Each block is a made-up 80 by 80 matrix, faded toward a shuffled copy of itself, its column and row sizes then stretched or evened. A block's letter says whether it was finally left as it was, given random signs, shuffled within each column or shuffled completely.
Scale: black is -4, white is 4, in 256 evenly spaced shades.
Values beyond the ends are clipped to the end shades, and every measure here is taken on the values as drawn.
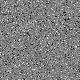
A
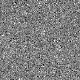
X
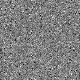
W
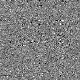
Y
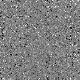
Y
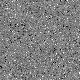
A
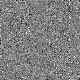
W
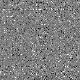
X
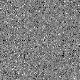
X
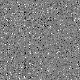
Y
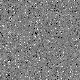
W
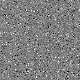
X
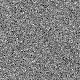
A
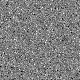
A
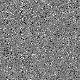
X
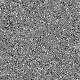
A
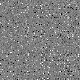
Y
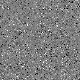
X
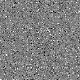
Y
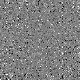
Y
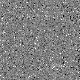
X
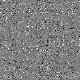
Y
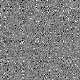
Y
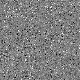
W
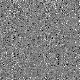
Y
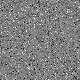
A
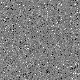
W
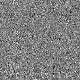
X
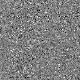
X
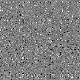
Y
